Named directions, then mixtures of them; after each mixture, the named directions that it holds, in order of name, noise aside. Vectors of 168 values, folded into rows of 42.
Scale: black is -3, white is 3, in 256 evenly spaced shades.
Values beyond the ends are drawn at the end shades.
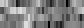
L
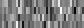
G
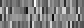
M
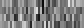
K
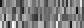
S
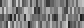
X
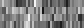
L, M.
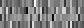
M.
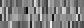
M.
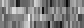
L, M.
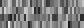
X.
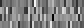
M.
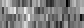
L, X.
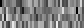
M, S.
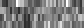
L, S.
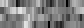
L.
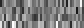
S.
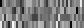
S.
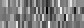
G, K.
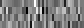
K, M.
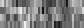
K, L.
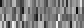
S.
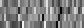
G, S.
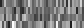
S.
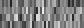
K.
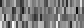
S.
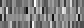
M.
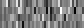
G.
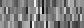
K, M.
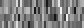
G, X.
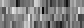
L, M.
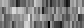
L, M.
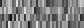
X.
